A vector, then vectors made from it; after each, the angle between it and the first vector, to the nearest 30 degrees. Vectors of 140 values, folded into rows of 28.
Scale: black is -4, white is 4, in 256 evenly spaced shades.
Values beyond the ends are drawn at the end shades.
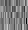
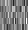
150 degrees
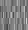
150 degrees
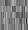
30 degrees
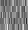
30 degrees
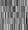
30 degrees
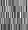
90 degrees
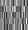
150 degrees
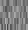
90 degrees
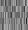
30 degrees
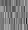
30 degrees
